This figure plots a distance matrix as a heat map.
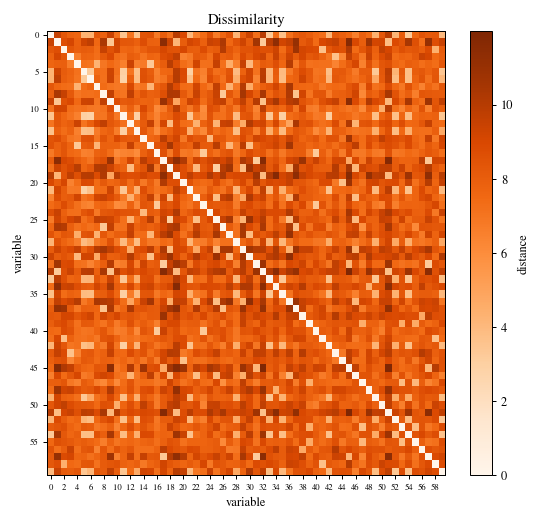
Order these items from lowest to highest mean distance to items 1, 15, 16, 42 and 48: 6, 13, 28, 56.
13, 28, 6, 56
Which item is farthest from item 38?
17
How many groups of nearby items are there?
15
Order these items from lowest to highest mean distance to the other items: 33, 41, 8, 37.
33, 41, 8, 37
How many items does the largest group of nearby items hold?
14
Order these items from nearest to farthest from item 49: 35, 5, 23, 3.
5, 35, 23, 3
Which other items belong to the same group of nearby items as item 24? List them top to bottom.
14
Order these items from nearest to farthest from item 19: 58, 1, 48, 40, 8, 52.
1, 58, 40, 52, 8, 48
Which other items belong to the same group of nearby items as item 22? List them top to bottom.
12, 18, 25, 29, 36, 46
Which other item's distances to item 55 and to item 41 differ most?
2
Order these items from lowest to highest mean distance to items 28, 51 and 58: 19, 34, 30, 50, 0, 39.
19, 0, 39, 30, 50, 34
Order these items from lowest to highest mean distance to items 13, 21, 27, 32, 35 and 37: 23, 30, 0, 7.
0, 7, 23, 30
